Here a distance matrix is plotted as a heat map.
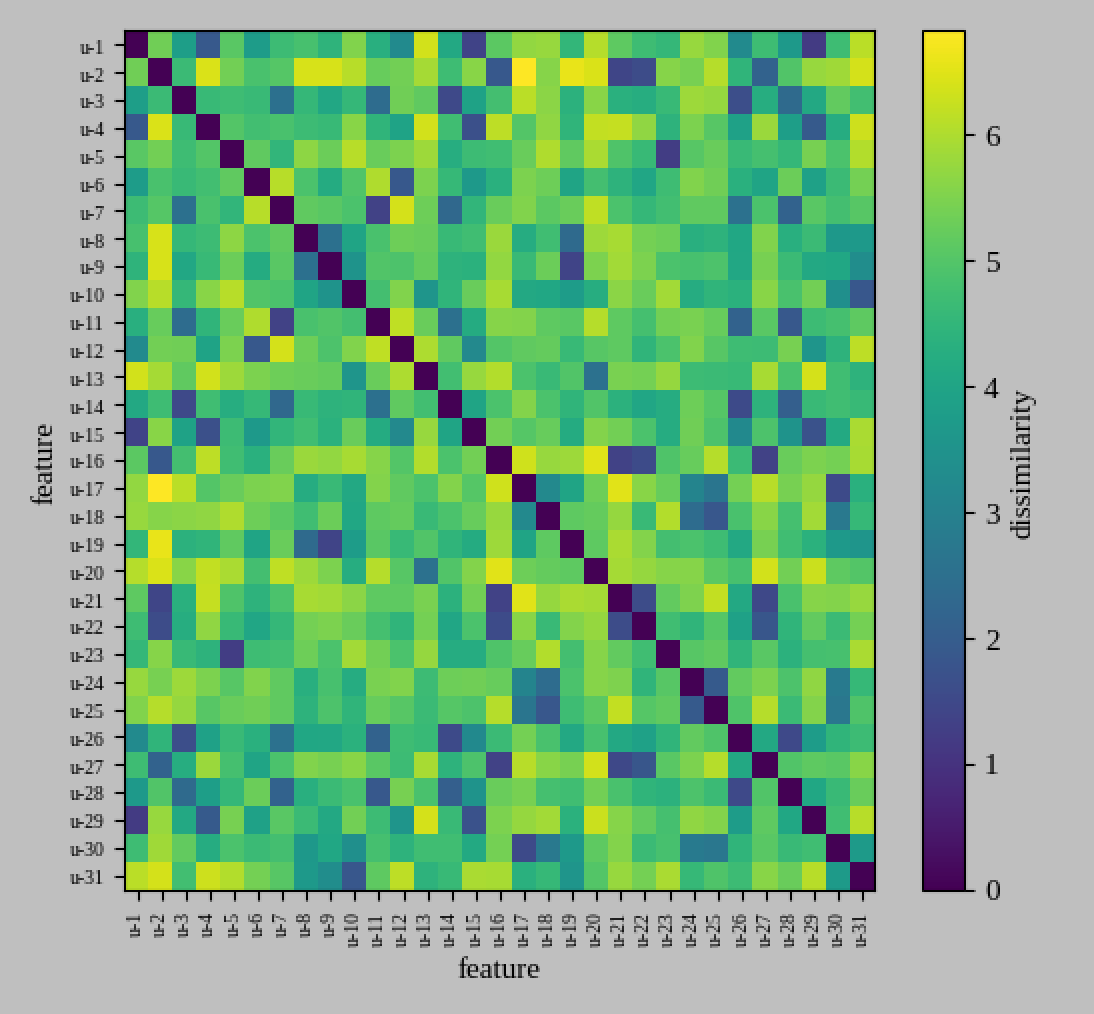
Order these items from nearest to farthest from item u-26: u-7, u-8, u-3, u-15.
u-3, u-7, u-15, u-8
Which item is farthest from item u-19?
u-2
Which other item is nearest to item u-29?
u-1
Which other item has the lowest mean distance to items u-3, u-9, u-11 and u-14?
u-26
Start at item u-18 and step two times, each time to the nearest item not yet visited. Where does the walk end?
u-24
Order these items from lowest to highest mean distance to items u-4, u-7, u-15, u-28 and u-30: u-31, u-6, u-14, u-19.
u-14, u-19, u-6, u-31
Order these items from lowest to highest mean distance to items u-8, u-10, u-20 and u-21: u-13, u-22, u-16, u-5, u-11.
u-13, u-22, u-16, u-11, u-5
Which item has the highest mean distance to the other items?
u-20
